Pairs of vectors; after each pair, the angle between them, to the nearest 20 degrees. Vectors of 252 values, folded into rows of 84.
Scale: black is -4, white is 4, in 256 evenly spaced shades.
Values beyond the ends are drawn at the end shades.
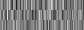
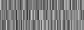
100 degrees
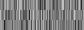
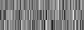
120 degrees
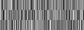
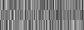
100 degrees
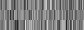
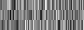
40 degrees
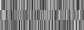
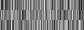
100 degrees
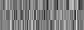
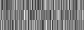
100 degrees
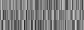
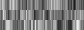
120 degrees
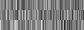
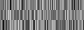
80 degrees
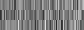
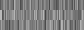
140 degrees
